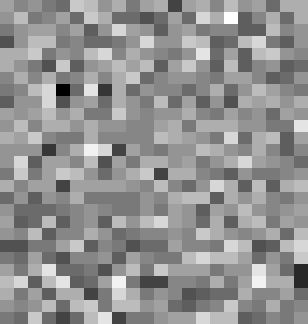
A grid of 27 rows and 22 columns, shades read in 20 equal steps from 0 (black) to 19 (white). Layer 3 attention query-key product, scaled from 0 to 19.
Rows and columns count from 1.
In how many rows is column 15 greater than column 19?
13
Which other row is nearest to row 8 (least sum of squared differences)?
9
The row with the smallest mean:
21
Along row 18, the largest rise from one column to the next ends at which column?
16
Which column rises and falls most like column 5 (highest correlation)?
2
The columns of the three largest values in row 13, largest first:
7, 8, 15
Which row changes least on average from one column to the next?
18
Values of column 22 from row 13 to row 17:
10 8 11 14 11
